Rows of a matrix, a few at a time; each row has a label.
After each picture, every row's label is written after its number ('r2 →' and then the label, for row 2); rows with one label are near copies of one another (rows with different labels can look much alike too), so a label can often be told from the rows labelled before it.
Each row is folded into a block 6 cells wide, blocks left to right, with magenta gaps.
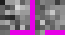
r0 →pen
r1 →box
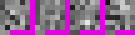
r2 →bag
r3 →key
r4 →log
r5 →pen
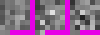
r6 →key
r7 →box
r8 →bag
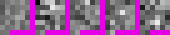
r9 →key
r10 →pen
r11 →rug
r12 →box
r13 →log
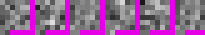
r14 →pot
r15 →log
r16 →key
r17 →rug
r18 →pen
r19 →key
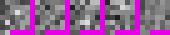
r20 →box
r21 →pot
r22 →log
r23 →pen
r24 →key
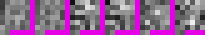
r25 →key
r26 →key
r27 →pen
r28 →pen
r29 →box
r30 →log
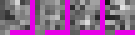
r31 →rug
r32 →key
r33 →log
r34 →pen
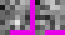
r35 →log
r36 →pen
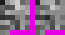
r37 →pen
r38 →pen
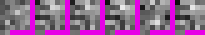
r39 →box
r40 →pen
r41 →pen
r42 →pen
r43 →log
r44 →pen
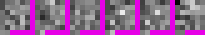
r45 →bag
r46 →rug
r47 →key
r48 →box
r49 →box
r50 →pen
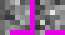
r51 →rug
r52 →box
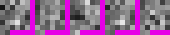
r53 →log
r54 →key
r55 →rug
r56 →log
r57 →bag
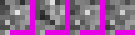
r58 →box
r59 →rug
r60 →box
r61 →box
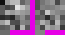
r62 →pen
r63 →bag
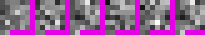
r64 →box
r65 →bag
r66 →rug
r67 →pen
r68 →log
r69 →rug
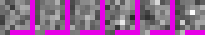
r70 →pot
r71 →key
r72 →key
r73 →log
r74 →rug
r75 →box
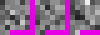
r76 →bag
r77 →pot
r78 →rug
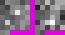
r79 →box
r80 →log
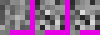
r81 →key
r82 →bag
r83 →bag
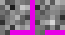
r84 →pot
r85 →log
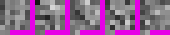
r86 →key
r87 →pen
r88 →rug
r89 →bag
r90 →box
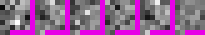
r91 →log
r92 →rug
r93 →box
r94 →pot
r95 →rug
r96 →key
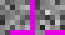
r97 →pot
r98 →bag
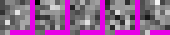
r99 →box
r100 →pen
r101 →log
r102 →bag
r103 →rug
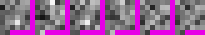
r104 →log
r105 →rug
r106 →log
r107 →rug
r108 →pot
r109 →pot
